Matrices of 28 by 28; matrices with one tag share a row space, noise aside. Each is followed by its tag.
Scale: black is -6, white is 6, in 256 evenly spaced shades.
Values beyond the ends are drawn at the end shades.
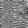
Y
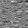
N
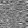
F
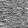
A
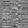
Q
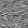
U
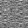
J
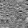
F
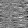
Y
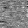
A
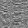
U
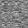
U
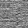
Q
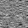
F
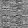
Q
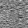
F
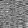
F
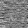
A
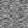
J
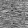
N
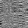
Y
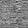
Q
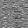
U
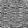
J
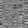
Y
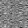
J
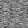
J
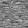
N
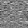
J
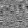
F
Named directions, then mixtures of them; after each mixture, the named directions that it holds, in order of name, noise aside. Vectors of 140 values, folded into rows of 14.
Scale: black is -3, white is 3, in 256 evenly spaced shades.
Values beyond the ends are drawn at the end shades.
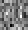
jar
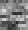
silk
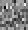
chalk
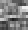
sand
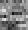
silk.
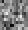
jar, silk.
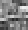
sand.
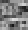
sand, silk.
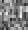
jar, sand.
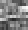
sand.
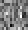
jar.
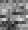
silk.
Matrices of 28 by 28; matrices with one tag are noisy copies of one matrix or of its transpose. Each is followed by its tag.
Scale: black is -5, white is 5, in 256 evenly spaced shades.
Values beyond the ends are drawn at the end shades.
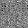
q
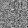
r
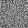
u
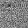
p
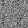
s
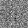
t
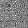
p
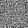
u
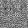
p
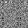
s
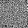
u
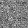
s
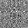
t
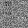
q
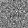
t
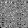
s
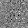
t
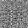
t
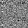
s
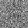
t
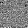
u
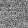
p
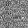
q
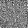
u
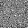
u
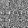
r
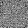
u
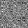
s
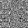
r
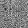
p
